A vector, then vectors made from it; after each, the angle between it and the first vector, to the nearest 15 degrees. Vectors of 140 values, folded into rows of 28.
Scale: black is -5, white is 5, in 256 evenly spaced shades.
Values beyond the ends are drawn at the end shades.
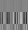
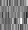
60 degrees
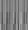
60 degrees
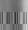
60 degrees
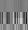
15 degrees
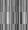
120 degrees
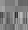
45 degrees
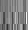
120 degrees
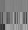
45 degrees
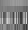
150 degrees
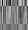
120 degrees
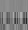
30 degrees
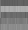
90 degrees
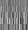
120 degrees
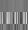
165 degrees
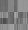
105 degrees
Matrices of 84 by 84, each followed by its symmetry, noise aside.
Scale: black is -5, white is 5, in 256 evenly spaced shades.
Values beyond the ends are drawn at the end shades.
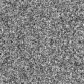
mirrored top to bottom.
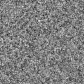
symmetric.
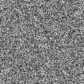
same after a half turn.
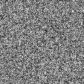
symmetric across the other diagonal.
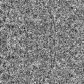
mirrored top to bottom.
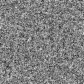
no symmetry.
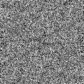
same after a half turn.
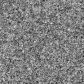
symmetric.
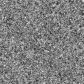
symmetric across the other diagonal.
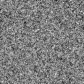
symmetric across the other diagonal.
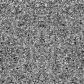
mirrored left to right.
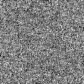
same after a half turn.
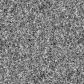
same after a half turn.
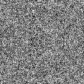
mirrored top to bottom.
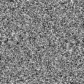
same after a half turn.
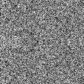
mirrored top to bottom.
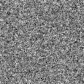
same after a half turn.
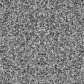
mirrored left to right.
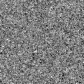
no symmetry.
